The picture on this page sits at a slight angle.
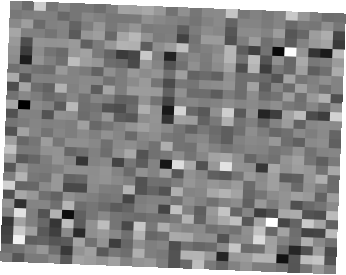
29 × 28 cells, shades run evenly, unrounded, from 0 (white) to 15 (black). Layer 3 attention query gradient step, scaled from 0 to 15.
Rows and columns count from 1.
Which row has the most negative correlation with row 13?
16
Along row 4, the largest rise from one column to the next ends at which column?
28
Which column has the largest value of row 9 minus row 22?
2
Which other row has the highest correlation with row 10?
8
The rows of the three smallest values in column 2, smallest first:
27, 24, 26
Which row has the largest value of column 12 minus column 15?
18
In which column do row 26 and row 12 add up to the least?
15
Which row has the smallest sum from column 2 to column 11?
5
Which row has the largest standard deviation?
12
